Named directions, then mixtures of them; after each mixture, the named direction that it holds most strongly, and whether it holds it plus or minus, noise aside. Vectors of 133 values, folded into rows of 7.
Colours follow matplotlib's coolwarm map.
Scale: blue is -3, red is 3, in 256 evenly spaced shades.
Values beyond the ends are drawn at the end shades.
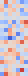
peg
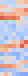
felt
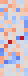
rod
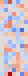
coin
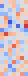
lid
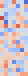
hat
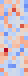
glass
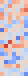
rod, plus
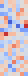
lid, plus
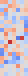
rod, plus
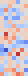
glass, minus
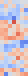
felt, minus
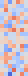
coin, minus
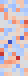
rod, minus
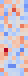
glass, plus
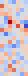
lid, minus
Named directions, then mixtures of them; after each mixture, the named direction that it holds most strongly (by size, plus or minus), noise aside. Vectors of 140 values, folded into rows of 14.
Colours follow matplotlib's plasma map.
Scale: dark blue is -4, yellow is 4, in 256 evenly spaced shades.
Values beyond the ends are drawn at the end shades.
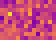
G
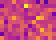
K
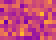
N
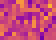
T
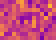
T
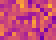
T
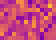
T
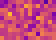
G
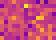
K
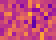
T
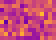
N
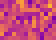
T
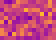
N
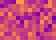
T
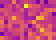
K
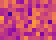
G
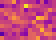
K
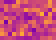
N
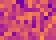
T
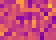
T
